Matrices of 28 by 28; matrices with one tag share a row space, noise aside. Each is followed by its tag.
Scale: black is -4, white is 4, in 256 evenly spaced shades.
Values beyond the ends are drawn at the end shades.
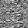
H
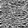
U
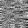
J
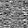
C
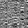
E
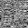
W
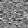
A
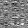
E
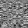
A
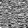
U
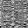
W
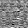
H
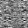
C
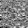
U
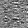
E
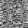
A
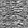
H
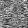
C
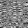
A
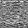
H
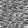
A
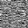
U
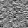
A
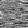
J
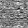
H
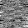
J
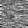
J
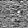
H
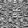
A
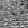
E
